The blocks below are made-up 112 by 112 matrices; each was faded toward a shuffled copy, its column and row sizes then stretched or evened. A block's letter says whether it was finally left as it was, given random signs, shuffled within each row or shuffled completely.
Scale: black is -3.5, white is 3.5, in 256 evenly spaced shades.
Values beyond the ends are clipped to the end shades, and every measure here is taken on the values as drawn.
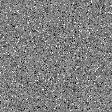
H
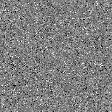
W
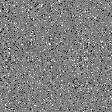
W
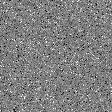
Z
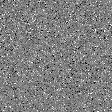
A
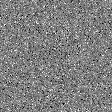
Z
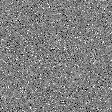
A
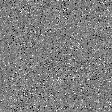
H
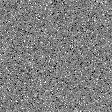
Z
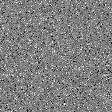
Z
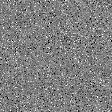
H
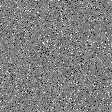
Z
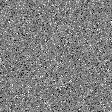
Z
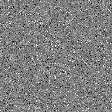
W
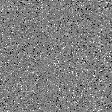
W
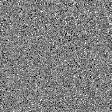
W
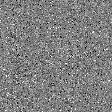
W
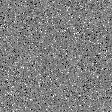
A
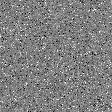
Z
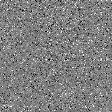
W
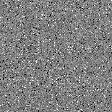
W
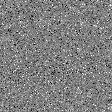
A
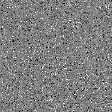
W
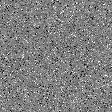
Z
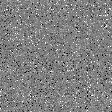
H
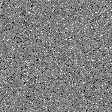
Z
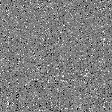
W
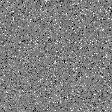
H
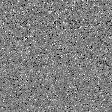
A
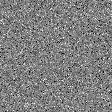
Z
